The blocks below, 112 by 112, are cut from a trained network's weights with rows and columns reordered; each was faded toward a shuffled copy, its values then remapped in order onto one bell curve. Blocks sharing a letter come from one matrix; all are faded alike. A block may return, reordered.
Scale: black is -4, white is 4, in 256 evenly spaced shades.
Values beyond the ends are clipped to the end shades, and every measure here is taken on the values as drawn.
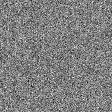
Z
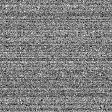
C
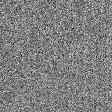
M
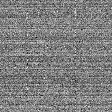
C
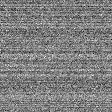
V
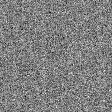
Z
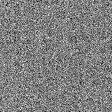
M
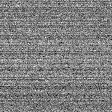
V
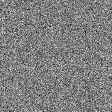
M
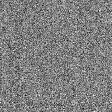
M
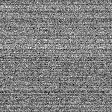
V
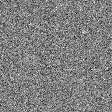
Z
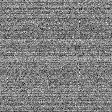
C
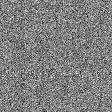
M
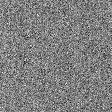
Z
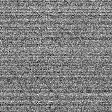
V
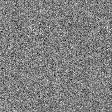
M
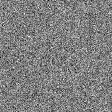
M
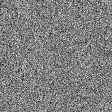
Z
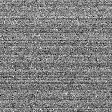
C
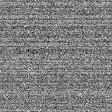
C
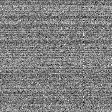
C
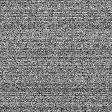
C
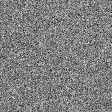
Z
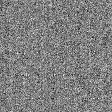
M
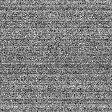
C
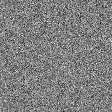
Z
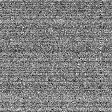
C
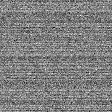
V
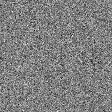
Z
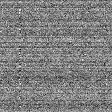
C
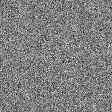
M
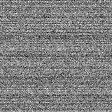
V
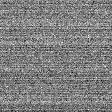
V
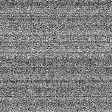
C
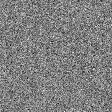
Z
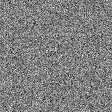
Z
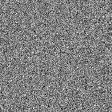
M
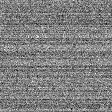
V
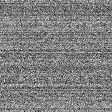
C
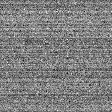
C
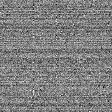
C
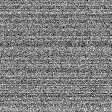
V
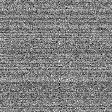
C
